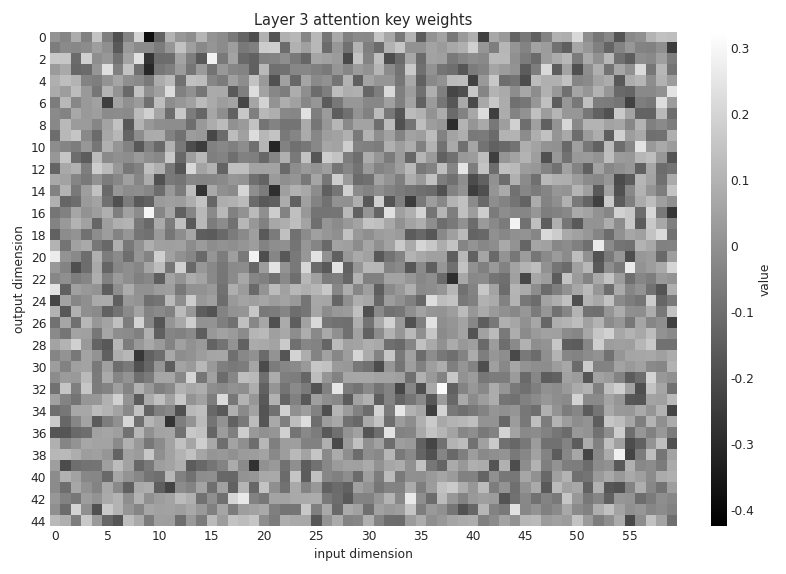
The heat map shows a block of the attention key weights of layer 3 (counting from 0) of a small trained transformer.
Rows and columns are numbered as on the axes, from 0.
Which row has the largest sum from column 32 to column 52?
19
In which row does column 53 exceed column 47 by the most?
11
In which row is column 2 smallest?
21
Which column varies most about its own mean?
9
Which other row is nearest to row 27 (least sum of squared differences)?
43
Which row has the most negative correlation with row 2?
16
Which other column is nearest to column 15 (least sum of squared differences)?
3
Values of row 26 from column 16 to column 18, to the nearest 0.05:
-0.05 -0.1 0.15
